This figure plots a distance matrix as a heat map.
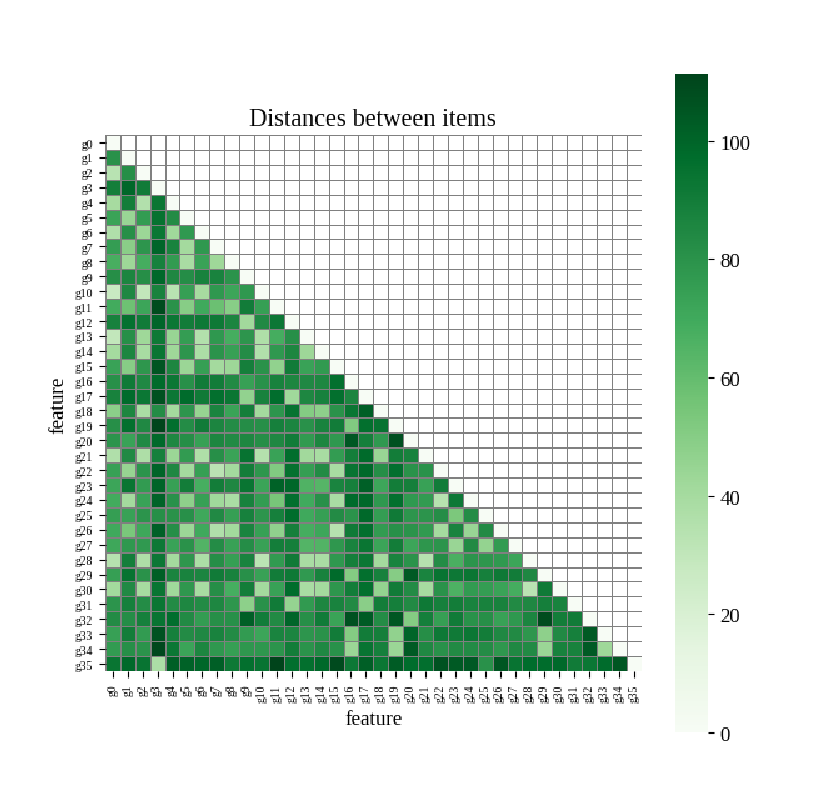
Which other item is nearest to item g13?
g0
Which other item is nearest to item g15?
g26
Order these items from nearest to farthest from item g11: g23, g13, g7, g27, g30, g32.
g7, g13, g30, g32, g27, g23
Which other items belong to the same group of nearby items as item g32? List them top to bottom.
g20
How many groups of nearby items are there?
7
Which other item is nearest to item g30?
g28
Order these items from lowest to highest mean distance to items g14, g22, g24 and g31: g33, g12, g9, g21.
g21, g9, g12, g33
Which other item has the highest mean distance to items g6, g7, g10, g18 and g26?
g35
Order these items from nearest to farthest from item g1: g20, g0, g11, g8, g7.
g8, g7, g11, g20, g0
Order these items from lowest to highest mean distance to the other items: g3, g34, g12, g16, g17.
g34, g16, g12, g17, g3
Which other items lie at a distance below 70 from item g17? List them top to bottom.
g9, g12, g31
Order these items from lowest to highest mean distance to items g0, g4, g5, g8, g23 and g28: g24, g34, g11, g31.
g24, g11, g34, g31
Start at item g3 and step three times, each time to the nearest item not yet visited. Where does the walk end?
g27
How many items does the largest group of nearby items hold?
11
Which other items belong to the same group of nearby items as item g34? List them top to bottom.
g16, g19, g29, g33
